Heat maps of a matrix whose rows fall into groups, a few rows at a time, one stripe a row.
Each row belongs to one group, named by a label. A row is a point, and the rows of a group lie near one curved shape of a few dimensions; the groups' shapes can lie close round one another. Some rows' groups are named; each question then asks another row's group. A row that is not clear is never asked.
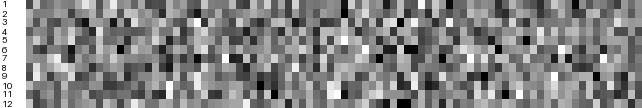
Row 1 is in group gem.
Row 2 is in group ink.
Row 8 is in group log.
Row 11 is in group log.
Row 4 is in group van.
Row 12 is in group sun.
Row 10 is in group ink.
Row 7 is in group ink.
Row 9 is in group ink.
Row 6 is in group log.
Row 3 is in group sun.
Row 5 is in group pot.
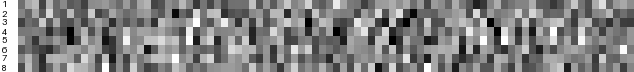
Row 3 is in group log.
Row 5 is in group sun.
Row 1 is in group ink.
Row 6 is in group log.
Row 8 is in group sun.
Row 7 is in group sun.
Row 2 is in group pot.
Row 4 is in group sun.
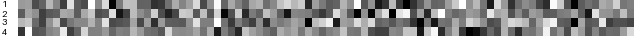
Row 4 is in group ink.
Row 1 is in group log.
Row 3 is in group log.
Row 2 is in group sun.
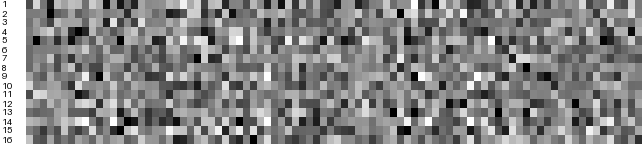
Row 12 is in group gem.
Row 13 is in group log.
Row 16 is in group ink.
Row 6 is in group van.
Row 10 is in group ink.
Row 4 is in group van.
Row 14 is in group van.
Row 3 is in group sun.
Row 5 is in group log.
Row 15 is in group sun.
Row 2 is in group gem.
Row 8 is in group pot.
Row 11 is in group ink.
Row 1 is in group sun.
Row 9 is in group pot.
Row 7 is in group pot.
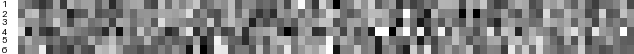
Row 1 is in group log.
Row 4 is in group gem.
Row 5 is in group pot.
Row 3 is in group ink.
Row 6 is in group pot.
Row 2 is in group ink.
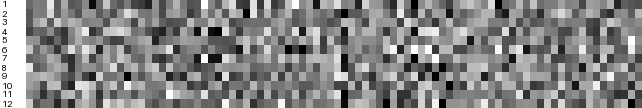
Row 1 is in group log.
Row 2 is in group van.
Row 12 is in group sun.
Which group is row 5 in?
log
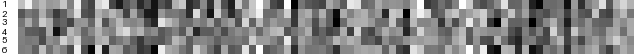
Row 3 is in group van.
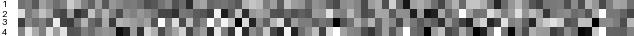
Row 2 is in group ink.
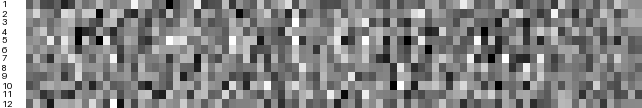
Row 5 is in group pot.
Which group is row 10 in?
log
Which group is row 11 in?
log
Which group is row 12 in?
sun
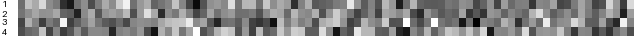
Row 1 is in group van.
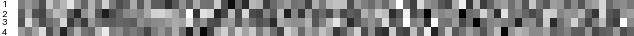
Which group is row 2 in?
sun
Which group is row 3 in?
ink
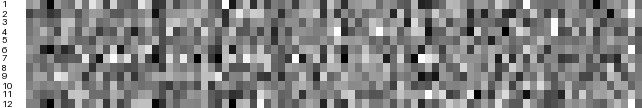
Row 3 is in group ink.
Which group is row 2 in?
log
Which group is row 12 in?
log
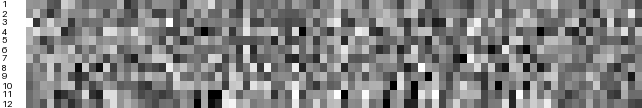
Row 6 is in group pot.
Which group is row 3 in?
ink
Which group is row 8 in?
pot
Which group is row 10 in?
log
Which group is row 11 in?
pot
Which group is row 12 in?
pot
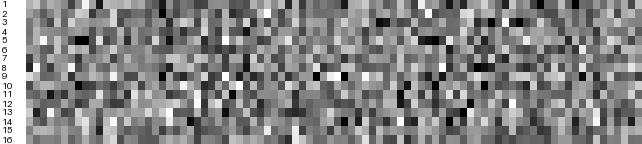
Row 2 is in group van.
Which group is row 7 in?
van
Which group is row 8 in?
ink
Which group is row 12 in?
sun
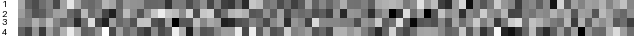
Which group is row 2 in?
sun
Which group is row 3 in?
pot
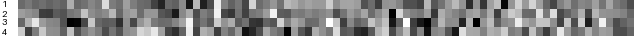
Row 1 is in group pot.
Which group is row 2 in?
sun
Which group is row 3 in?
ink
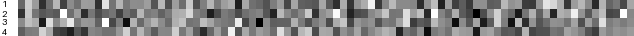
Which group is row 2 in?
ink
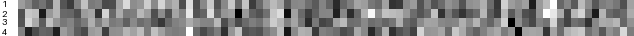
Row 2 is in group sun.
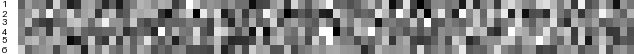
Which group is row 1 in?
ink
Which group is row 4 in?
log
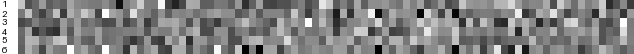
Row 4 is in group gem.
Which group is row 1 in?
ink
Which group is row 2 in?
sun
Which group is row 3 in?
log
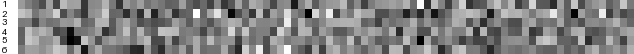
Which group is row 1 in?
ink
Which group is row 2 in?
log
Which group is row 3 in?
pot
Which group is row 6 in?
log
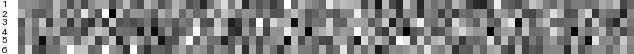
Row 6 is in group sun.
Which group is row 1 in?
pot
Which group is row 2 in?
sun
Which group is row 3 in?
pot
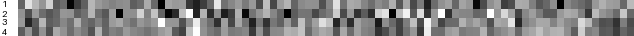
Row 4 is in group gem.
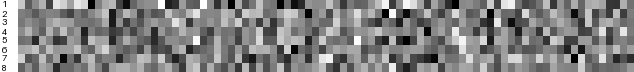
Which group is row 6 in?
van
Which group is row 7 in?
ink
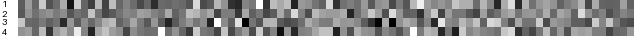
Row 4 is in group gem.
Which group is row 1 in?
pot
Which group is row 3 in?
sun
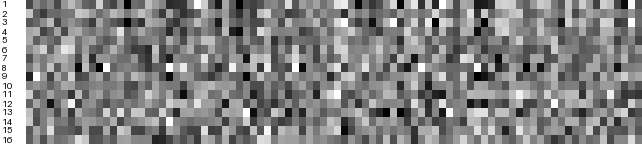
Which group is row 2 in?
ink
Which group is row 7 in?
log
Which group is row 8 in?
pot
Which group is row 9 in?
ink
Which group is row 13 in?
sun
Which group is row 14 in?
ink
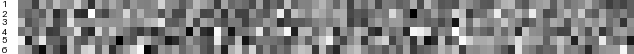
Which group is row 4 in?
pot
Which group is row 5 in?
ink
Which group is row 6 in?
log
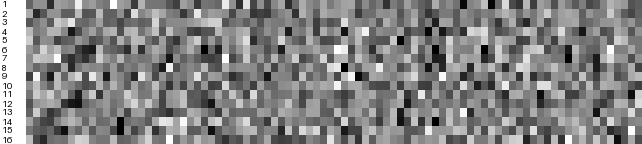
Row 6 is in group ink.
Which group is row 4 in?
ink
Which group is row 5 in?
sun
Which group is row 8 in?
log
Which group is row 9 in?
sun
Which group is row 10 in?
pot
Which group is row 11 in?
van
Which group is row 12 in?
van
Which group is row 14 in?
sun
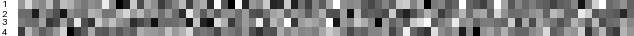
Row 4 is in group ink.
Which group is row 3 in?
pot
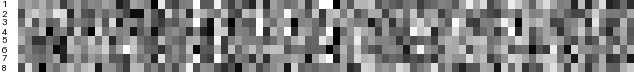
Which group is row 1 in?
log
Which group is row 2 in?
log
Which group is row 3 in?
pot
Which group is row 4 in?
pot
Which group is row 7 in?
log
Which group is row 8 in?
sun
